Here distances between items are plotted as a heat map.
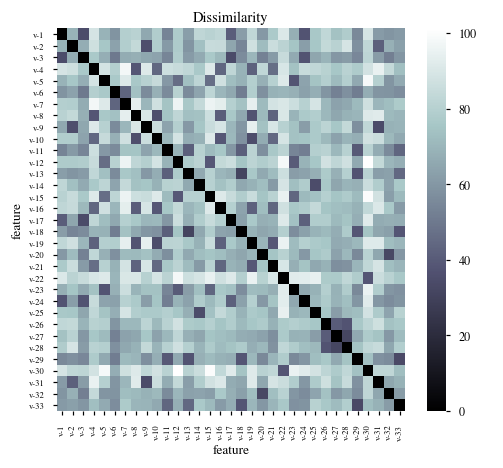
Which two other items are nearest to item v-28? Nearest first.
v-27, v-26
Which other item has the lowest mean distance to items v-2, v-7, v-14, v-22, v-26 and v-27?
v-6
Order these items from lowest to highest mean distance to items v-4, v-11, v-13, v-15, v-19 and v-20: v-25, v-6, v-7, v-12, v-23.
v-23, v-6, v-12, v-25, v-7
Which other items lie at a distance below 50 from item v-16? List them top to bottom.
v-4, v-8, v-10, v-19, v-21
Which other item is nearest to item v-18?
v-13
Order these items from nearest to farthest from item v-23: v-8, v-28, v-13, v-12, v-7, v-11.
v-12, v-11, v-13, v-8, v-28, v-7
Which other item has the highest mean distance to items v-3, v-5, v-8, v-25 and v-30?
v-7
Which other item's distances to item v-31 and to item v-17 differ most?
v-9
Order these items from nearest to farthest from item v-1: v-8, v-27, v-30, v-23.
v-23, v-27, v-8, v-30
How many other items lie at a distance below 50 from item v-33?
4
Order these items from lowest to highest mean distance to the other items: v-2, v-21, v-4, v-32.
v-32, v-21, v-2, v-4
